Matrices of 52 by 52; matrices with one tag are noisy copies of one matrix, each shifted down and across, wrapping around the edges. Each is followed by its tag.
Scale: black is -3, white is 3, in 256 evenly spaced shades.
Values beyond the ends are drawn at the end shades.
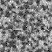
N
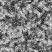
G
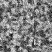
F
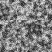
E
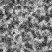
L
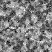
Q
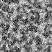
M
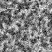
E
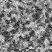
Q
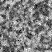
E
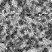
Q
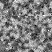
Q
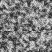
N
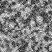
Q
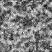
G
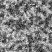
G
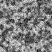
G
